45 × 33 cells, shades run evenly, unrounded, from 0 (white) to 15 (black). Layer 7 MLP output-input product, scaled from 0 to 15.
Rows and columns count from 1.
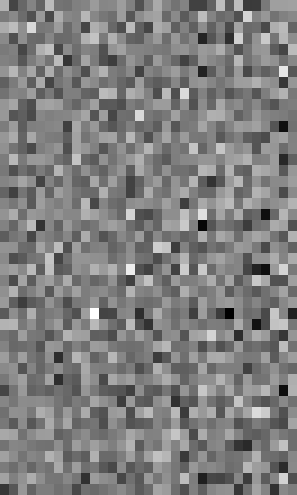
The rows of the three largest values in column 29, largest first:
30, 25, 1
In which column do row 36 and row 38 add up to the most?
32
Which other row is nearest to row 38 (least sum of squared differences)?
26
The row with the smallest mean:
38
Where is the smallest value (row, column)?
29, 11
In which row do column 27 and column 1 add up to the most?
45
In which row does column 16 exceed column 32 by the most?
7
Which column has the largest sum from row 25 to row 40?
12
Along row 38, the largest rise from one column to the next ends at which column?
21
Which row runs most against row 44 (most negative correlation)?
22
